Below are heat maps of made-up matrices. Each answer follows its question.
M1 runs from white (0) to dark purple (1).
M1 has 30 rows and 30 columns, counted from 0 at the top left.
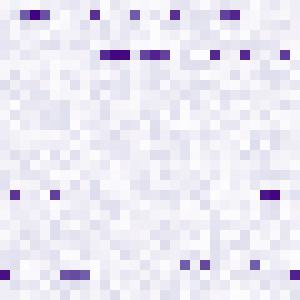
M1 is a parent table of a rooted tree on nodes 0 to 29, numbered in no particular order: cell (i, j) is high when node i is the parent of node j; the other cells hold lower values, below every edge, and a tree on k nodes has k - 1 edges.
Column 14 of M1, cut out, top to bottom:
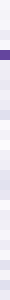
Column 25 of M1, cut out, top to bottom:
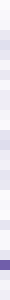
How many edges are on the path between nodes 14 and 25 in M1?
4
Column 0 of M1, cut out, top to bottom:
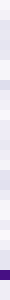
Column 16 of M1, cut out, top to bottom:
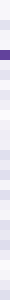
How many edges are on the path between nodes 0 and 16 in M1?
4
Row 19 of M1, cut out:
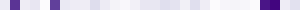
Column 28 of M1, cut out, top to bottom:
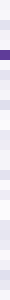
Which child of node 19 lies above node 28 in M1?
5
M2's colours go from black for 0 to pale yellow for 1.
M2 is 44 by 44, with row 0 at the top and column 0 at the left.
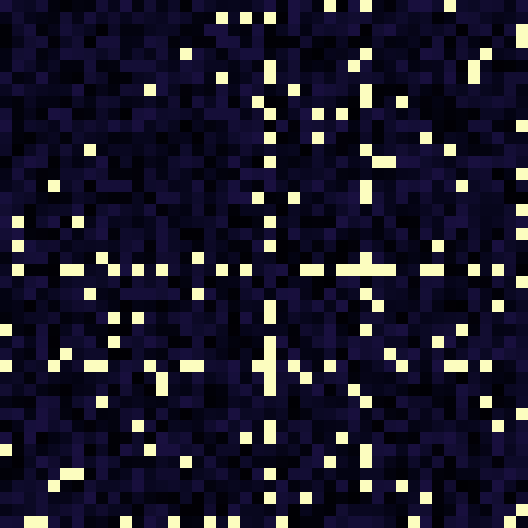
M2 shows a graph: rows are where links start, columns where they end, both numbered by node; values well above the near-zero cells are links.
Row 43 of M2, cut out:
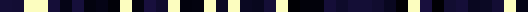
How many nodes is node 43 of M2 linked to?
9
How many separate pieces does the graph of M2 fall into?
2
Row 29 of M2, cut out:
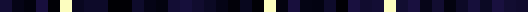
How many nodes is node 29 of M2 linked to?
3
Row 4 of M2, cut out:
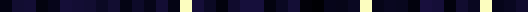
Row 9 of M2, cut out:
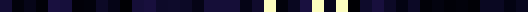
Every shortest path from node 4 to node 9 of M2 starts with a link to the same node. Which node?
node 30
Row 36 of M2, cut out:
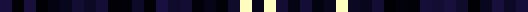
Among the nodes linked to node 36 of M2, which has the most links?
node 22
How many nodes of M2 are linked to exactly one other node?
9
